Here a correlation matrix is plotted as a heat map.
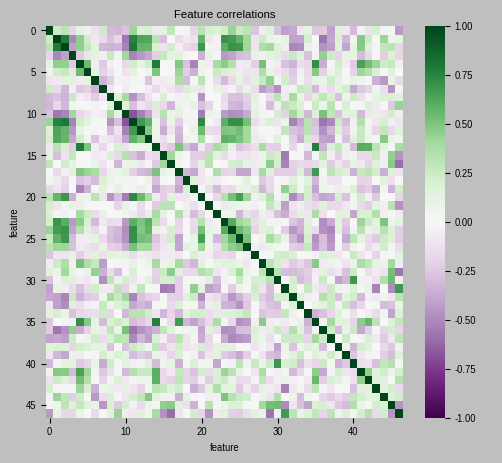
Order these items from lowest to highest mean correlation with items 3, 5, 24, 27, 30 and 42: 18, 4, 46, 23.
18, 46, 23, 4
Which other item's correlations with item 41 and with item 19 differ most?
4
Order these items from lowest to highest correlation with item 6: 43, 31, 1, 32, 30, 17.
43, 32, 1, 30, 31, 17
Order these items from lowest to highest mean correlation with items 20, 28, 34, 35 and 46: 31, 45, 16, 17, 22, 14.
16, 45, 22, 17, 31, 14
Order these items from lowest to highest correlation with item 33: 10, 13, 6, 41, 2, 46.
2, 13, 41, 6, 46, 10
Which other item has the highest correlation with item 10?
36
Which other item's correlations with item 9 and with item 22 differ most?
31
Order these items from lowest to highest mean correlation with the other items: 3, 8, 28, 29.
3, 8, 29, 28
